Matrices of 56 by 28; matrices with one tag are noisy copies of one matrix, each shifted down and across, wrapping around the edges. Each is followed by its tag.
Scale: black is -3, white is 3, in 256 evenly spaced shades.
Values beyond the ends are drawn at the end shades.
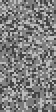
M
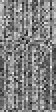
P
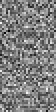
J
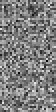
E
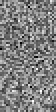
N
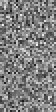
N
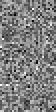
E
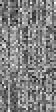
P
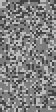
N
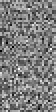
J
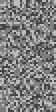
J
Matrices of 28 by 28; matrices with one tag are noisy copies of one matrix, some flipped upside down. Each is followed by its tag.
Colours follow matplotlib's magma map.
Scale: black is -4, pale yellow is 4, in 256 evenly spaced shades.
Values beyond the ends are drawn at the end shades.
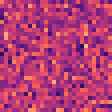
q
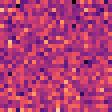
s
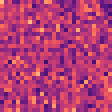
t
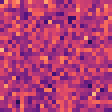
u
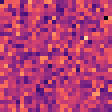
u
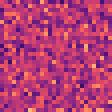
q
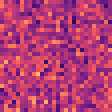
t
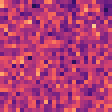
t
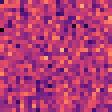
u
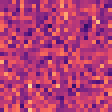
u
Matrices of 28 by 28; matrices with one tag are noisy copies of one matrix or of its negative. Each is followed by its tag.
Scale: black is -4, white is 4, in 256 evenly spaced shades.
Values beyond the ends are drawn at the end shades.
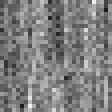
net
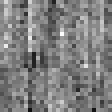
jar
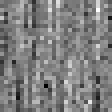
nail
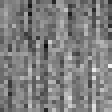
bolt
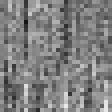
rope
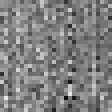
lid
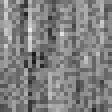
jar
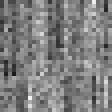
net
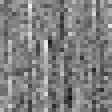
bolt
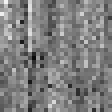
jar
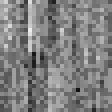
jar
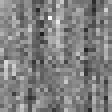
net
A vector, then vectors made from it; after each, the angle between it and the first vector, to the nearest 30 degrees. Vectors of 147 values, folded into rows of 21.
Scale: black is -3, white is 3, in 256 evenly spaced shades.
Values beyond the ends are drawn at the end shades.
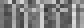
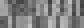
120 degrees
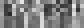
30 degrees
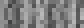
60 degrees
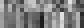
120 degrees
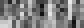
120 degrees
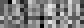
120 degrees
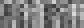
30 degrees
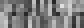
120 degrees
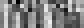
120 degrees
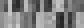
90 degrees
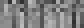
150 degrees
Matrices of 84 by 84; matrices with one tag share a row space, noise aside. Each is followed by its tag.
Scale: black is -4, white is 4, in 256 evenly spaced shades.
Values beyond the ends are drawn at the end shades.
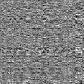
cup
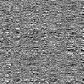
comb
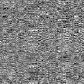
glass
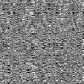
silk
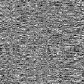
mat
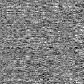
cup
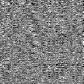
silk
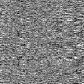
mat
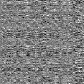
cup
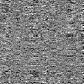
comb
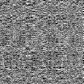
silk
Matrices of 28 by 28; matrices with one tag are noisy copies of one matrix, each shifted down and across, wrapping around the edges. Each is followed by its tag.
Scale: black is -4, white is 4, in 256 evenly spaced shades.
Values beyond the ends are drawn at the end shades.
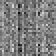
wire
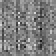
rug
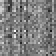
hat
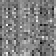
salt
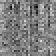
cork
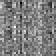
hat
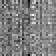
cork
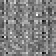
wire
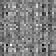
wire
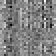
rug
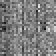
rug
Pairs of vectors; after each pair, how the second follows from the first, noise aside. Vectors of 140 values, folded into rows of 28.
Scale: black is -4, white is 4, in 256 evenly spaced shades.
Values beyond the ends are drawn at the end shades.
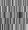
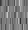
reversed, negated, partly zeroed.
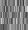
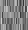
sign-scrambled.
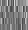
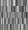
sign-scrambled.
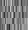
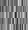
reversed, negated.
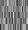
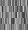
wrapped around, negated.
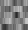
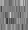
reversed, negated, partly zeroed.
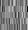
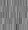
wrapped around, shrunk.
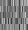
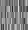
wrapped around, negated.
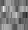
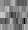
reversed, negated.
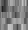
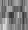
wrapped around, negated.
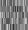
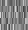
sign-scrambled.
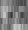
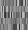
sign-scrambled.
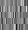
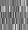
sign-scrambled.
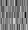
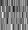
reversed, negated.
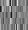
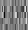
wrapped around, negated.
